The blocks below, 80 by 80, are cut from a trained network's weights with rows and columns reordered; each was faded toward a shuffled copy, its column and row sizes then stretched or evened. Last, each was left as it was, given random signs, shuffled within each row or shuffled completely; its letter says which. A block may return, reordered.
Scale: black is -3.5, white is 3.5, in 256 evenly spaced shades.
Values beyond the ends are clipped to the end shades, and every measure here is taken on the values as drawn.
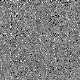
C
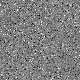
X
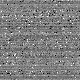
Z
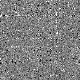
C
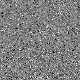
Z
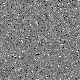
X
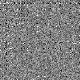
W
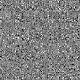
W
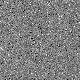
X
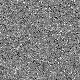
X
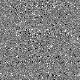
C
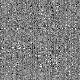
W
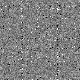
C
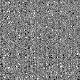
W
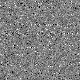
Z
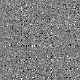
C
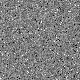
X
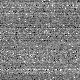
Z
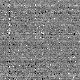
W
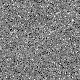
X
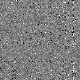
C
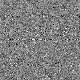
Z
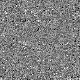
C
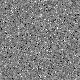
X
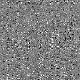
W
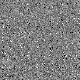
C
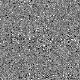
C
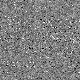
Z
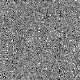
C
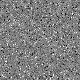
X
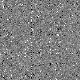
C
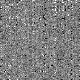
W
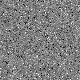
X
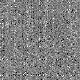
W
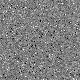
X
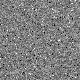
X
